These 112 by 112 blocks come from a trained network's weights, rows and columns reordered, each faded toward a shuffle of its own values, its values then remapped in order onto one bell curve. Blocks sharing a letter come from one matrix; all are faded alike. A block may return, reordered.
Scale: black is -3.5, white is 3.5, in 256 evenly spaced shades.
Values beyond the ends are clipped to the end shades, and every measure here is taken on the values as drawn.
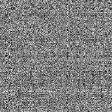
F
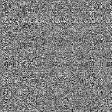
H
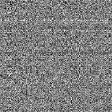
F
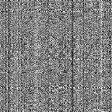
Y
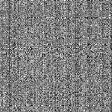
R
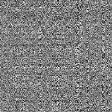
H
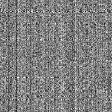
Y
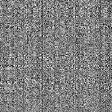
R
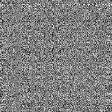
H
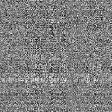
F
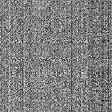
Y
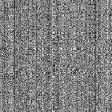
Y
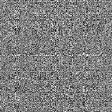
H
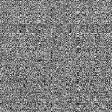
F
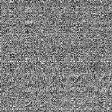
F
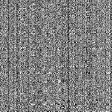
Y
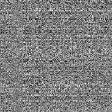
F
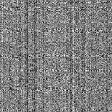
Y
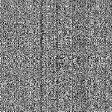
R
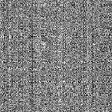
R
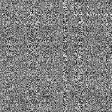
H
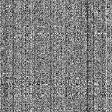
Y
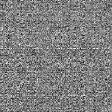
F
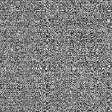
H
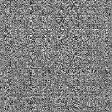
F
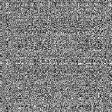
F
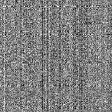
Y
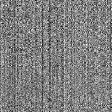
Y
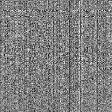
Y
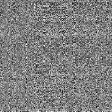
H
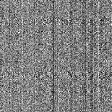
Y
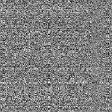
F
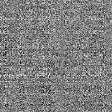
F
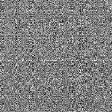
F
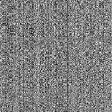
R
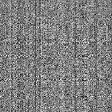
R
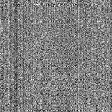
R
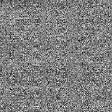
H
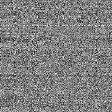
F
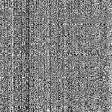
Y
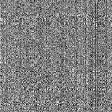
R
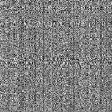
R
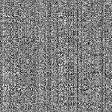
R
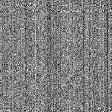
Y
